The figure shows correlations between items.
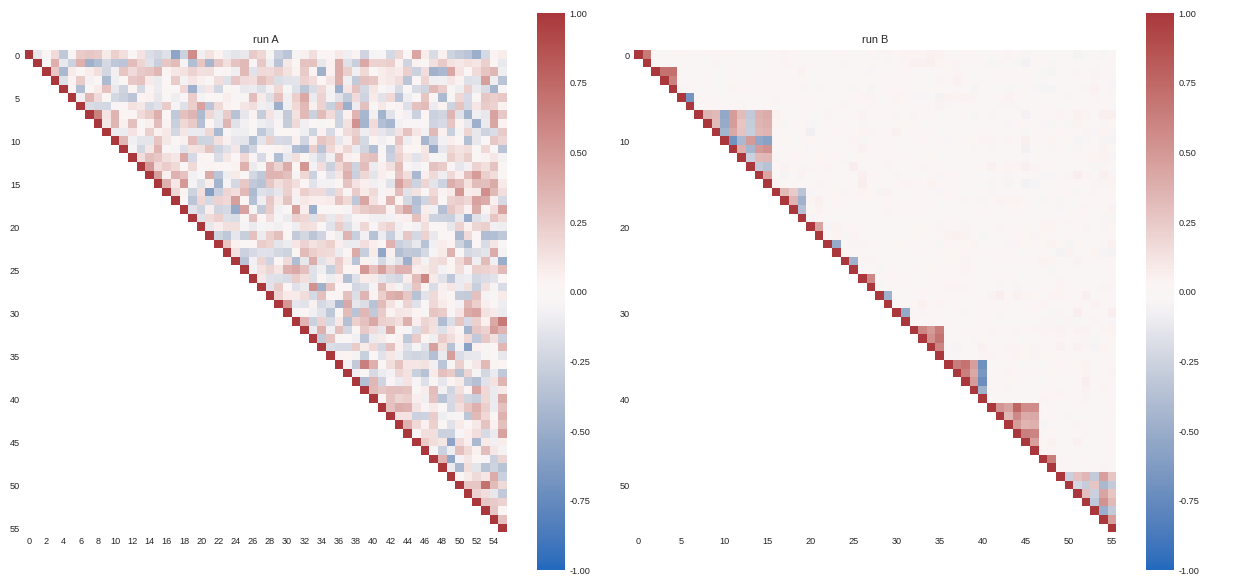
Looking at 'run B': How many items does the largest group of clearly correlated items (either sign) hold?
9
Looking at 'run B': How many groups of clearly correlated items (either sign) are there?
16
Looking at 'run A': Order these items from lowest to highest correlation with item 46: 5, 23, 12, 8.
23, 8, 12, 5
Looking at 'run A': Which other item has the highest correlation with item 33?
27
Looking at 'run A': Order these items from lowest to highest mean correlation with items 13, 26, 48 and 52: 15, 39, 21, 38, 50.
38, 50, 15, 21, 39
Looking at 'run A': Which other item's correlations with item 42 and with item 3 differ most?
55
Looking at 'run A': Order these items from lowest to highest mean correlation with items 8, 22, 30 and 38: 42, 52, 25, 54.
52, 42, 25, 54
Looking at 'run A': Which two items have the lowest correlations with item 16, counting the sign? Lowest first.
21, 26
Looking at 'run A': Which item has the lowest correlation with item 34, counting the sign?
51
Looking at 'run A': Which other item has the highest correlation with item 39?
36
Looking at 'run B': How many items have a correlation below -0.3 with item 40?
4
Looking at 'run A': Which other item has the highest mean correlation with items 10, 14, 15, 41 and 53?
43
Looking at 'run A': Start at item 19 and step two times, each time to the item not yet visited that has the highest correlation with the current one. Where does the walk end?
45
